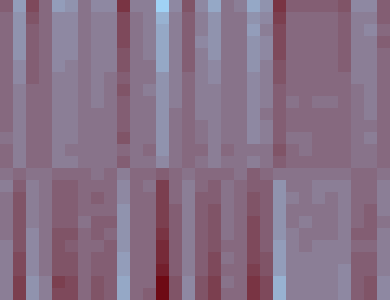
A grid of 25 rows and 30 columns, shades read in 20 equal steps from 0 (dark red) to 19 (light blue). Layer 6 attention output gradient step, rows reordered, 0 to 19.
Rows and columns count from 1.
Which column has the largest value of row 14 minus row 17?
13
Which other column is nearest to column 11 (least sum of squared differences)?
19
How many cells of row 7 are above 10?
12
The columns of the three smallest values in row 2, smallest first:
22, 10, 3
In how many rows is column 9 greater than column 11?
6
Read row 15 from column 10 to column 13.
11 9 9 8
